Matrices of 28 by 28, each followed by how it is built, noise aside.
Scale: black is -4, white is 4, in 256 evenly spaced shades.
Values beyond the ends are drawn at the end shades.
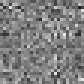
low rank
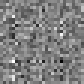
low rank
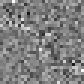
block diagonal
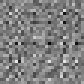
low rank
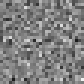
low rank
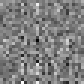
low rank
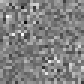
block diagonal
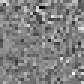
upper triangular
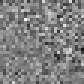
upper triangular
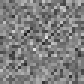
Hankel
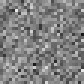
Hankel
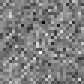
Hankel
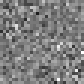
block diagonal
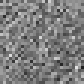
Hankel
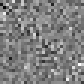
block diagonal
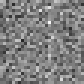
repeating rows
